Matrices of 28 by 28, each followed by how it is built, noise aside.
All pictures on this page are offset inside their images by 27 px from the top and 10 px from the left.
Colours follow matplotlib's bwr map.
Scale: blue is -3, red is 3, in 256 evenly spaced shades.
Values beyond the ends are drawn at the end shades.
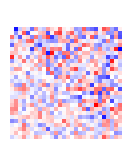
upper triangular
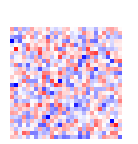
noise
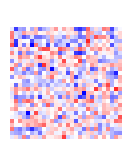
blocks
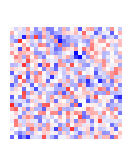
Toeplitz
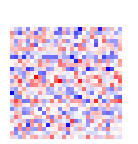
repeating columns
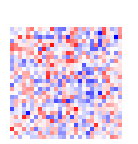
blocks
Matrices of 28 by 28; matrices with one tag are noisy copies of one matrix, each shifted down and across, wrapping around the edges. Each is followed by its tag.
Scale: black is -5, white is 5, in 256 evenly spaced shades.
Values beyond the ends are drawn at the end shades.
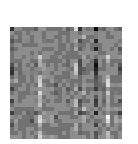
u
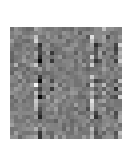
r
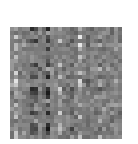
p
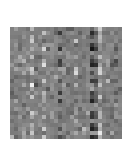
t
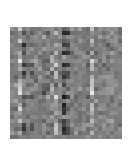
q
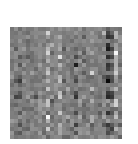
t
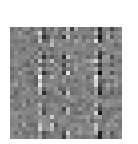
r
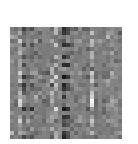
q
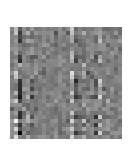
r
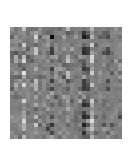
t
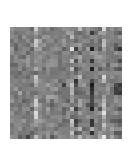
u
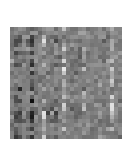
p
